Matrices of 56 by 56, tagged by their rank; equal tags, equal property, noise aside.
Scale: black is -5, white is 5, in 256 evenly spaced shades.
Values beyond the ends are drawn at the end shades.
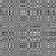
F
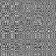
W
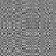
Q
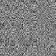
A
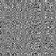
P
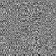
A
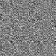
A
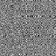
P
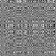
Q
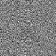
A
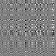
F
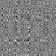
W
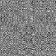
P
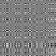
F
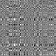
Q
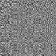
A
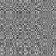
Q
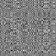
W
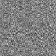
A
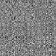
A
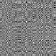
W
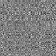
P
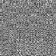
A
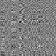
W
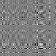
F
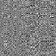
P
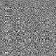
P
